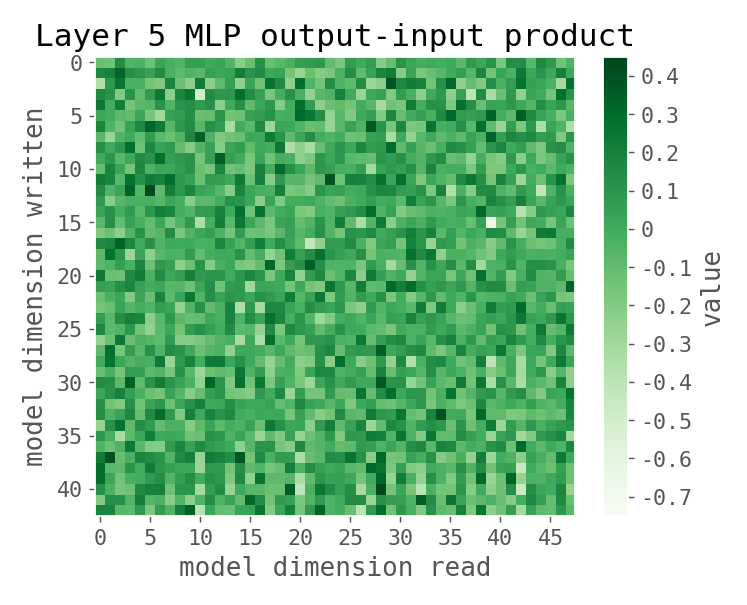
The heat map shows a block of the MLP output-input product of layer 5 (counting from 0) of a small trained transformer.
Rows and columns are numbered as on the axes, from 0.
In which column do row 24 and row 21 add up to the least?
22
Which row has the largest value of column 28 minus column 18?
40
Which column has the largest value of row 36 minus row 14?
42
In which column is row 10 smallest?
27
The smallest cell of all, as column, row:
39, 15
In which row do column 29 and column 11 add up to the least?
19
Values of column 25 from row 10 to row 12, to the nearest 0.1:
0 0.2 0
